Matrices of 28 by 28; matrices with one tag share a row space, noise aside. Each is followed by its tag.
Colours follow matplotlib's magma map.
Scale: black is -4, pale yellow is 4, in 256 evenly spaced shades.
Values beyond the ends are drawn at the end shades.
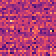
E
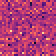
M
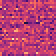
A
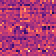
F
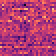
F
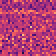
M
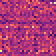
E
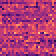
A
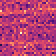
F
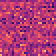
F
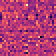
A
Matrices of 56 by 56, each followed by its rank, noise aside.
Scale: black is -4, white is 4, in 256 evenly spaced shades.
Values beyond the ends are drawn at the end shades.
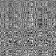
five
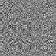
seven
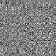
seven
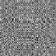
four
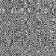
seven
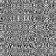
six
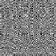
six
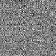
seven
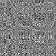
six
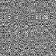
six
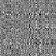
six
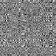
six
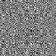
five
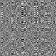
four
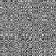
five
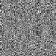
seven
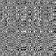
four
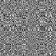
four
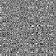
six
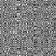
five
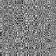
five
